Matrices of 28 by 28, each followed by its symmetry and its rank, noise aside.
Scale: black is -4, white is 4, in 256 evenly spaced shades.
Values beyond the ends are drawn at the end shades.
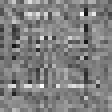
antisymmetric, rank four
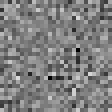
symmetric, rank six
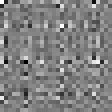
no symmetry, rank four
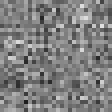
antisymmetric, rank six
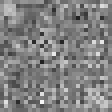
symmetric, rank six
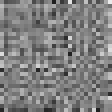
antisymmetric, rank four
